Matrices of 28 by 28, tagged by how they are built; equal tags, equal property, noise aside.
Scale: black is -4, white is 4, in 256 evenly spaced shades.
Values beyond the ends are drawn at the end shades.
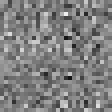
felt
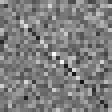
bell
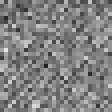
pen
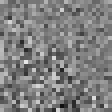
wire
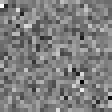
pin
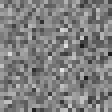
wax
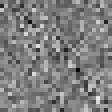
pin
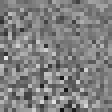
wire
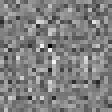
felt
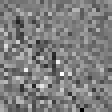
wire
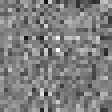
felt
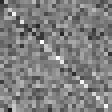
bell
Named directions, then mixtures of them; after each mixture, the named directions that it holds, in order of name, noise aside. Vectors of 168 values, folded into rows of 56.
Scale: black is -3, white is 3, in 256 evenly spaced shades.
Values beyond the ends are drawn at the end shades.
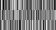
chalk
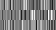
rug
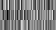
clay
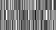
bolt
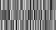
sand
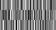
sand.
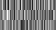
clay.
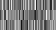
bolt, clay, sand.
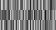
sand.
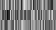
clay, rug, sand.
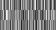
bolt, clay, rug.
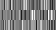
rug.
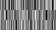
bolt.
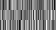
chalk, rug, sand.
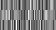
bolt, sand.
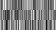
chalk, clay, sand.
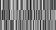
chalk, sand.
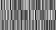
bolt, chalk, rug.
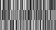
chalk, rug, sand.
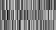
bolt, chalk, clay.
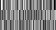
bolt, chalk, sand.
